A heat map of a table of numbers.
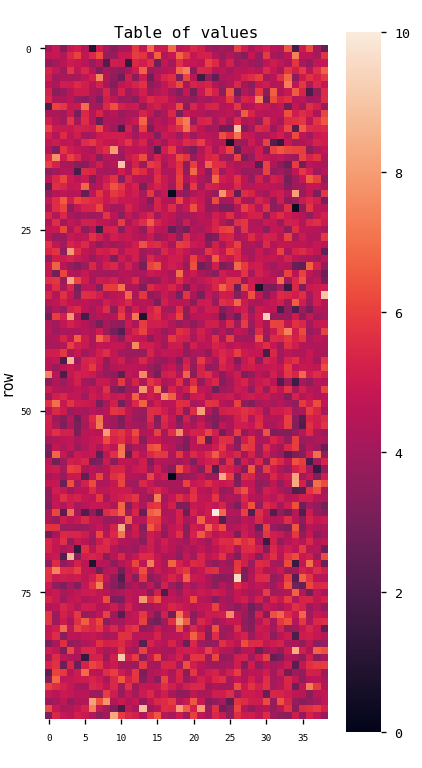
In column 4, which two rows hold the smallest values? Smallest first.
69, 17
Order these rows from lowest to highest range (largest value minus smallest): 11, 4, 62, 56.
62, 56, 4, 11
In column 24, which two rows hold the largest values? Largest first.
59, 20
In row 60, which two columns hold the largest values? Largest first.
34, 37
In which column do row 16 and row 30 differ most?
10
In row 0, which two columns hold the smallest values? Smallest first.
6, 34
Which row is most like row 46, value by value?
36
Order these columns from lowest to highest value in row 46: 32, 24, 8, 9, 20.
32, 24, 9, 8, 20
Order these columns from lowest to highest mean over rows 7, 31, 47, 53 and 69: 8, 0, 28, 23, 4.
4, 23, 28, 0, 8
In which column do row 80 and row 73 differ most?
26
